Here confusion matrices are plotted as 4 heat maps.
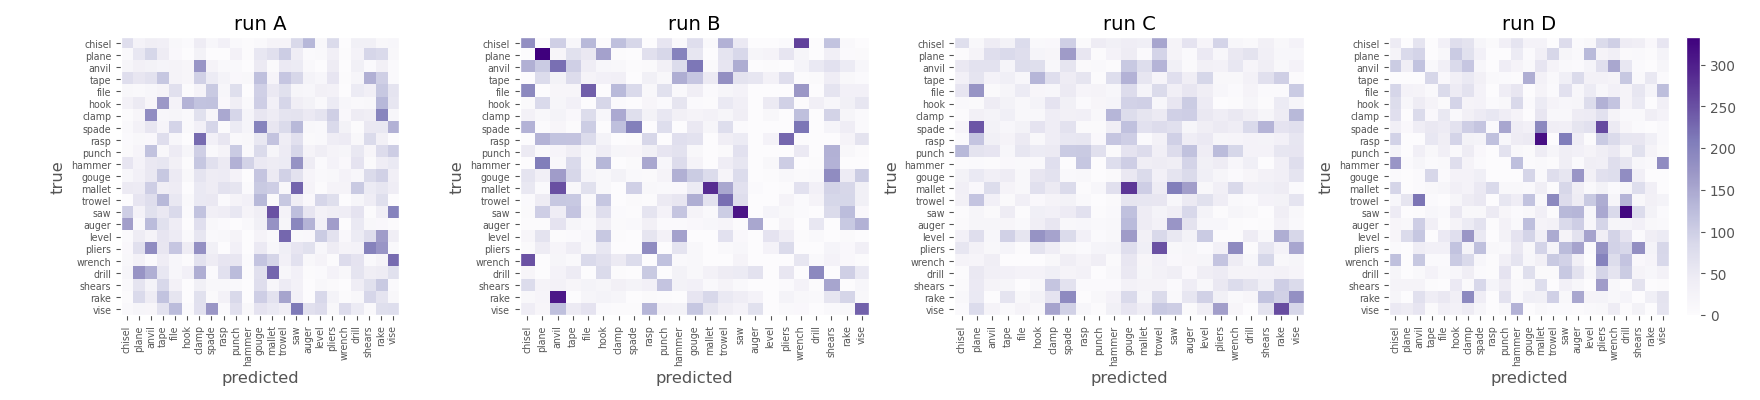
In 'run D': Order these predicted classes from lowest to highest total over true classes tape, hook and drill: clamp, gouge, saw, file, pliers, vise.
file, vise, clamp, saw, gouge, pliers
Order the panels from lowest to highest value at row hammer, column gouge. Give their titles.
run D, run B, run A, run C
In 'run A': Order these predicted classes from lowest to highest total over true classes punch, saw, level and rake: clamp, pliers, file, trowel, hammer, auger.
hammer, auger, pliers, file, clamp, trowel
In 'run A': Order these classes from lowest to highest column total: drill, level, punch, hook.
hook, level, drill, punch
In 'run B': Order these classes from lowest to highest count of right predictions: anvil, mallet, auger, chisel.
auger, chisel, anvil, mallet
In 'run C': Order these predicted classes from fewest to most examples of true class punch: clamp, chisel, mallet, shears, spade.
shears, clamp, mallet, spade, chisel
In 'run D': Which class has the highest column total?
pliers
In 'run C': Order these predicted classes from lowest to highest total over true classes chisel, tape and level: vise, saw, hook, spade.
vise, saw, spade, hook
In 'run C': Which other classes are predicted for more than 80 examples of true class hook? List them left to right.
gouge, mallet, auger
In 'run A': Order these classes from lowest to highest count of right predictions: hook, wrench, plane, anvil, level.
anvil, plane, wrench, level, hook
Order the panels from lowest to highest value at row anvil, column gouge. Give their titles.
run D, run A, run C, run B
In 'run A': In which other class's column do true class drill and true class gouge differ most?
mallet
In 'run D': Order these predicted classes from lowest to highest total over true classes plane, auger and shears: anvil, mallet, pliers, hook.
mallet, hook, anvil, pliers
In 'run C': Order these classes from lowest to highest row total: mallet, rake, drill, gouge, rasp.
drill, gouge, rasp, rake, mallet
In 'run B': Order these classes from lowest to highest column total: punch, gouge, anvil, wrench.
punch, wrench, gouge, anvil
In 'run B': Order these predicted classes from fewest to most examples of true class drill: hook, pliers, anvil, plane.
plane, anvil, pliers, hook
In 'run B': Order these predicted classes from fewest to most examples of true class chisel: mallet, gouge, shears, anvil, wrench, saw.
mallet, saw, gouge, anvil, shears, wrench
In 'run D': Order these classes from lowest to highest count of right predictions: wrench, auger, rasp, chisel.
chisel, wrench, auger, rasp
